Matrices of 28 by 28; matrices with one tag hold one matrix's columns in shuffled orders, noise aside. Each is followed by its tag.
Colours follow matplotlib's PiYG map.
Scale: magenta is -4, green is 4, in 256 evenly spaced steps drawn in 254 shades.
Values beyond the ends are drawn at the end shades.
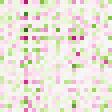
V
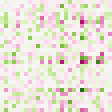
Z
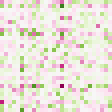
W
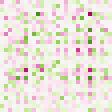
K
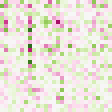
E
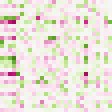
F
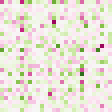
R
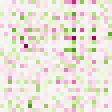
V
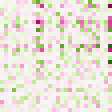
E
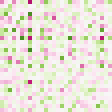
V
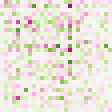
E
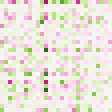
R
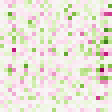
K
